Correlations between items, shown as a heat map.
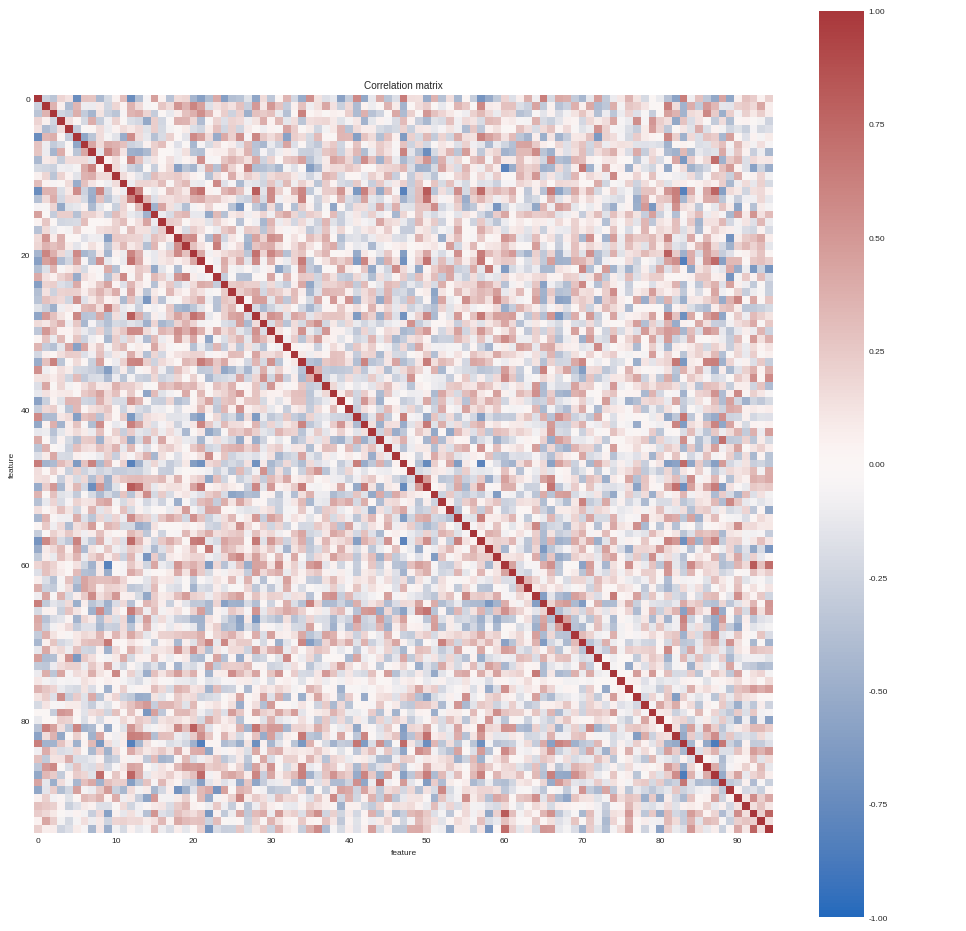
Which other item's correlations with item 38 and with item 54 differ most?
78
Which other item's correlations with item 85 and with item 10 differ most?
74
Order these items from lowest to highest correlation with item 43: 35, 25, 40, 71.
35, 40, 71, 25
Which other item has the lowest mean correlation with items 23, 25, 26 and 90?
14
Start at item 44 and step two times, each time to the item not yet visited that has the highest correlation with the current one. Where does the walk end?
83
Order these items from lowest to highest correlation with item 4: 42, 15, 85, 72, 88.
88, 42, 15, 85, 72
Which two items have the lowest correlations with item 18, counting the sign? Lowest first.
89, 9
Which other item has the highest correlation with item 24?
70
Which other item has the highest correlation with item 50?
12
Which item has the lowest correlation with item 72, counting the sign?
5
